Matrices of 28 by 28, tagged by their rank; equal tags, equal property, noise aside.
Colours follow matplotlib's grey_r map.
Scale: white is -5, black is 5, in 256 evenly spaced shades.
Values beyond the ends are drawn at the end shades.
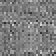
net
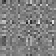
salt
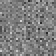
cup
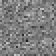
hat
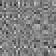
net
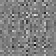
net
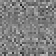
cup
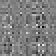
salt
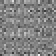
salt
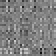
salt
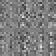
net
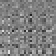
salt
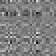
salt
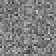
hat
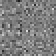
cup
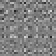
salt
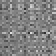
net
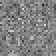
hat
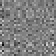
salt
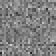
hat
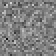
hat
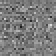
cup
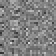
cup
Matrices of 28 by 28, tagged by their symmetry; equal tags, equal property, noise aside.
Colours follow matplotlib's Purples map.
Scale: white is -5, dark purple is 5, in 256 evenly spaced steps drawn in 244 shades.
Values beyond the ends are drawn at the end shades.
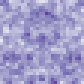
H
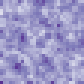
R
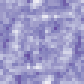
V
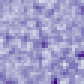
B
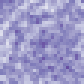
B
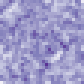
B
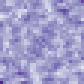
V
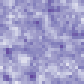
R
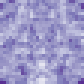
H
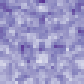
H
